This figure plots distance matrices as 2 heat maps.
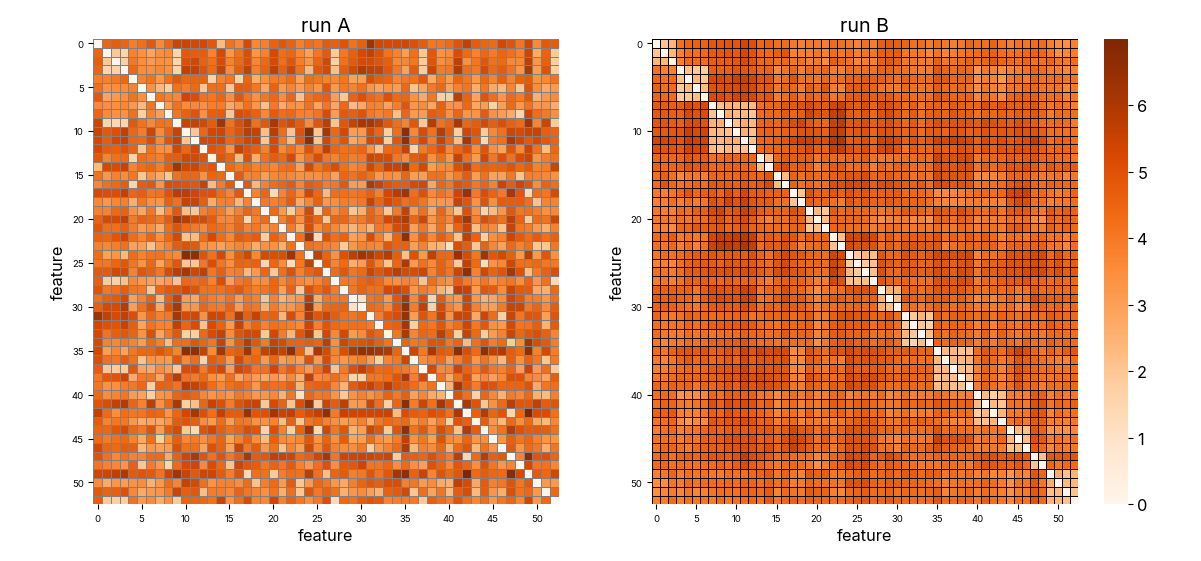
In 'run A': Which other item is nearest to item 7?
45
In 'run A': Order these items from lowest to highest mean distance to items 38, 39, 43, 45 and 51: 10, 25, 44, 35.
25, 44, 10, 35
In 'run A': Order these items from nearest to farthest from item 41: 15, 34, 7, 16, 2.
7, 15, 34, 16, 2
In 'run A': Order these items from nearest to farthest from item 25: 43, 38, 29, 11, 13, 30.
11, 29, 30, 38, 43, 13
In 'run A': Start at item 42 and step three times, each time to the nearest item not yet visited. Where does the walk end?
8
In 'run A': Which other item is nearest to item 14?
0
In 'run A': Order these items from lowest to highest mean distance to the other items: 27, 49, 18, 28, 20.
27, 18, 28, 20, 49
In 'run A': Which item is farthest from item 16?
31
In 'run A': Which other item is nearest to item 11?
44
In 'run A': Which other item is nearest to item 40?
23
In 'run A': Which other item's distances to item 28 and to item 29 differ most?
30
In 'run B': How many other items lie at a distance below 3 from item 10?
5
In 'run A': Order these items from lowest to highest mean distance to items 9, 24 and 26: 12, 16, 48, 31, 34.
48, 16, 34, 12, 31
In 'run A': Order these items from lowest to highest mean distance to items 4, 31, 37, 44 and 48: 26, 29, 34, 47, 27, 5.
5, 27, 29, 34, 47, 26
